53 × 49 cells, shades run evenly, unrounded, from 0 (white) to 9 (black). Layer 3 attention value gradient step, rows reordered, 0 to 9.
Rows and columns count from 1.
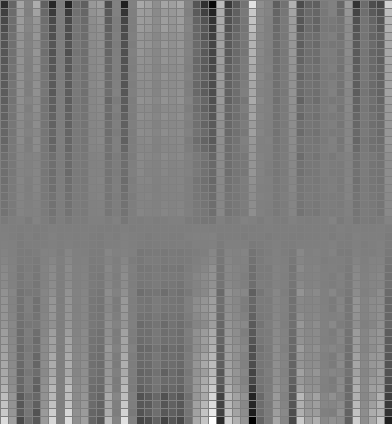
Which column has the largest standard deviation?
27
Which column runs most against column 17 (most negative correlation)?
8
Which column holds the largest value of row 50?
32
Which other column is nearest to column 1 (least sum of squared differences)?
7
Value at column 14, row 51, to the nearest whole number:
3
